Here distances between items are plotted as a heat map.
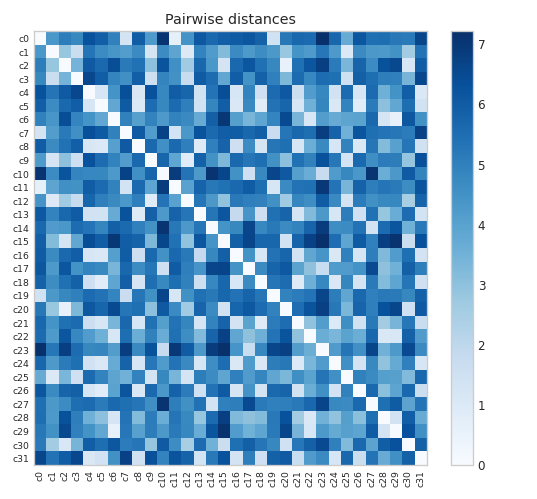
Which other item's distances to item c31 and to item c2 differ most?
c20
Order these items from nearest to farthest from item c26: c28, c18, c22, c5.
c5, c18, c28, c22
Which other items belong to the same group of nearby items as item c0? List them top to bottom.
c7, c11, c19
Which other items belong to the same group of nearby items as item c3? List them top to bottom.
c1, c9, c12, c25
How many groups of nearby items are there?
7
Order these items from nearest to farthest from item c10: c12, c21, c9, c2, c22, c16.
c22, c21, c16, c12, c9, c2
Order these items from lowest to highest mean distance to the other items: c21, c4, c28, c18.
c21, c18, c28, c4
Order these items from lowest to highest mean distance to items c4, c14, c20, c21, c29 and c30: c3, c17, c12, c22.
c12, c22, c3, c17
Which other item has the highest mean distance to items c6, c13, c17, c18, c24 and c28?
c15
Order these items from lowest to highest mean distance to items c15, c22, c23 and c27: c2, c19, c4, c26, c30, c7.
c30, c2, c26, c4, c19, c7
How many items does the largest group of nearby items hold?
10
